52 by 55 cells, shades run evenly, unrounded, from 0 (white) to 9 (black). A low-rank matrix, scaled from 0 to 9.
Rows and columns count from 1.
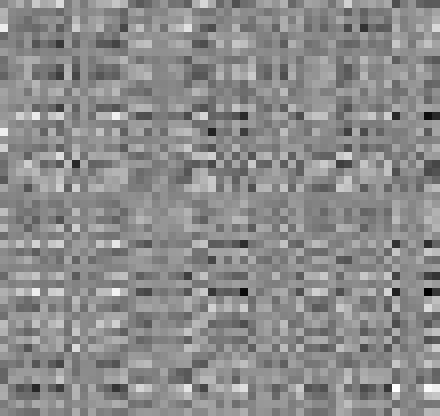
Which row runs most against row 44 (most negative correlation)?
21
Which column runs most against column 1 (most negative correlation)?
46
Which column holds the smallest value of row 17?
1
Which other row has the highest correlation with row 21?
33
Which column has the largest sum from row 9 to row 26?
54
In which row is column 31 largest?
37
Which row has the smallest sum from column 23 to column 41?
39
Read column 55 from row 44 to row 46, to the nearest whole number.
2 4 3
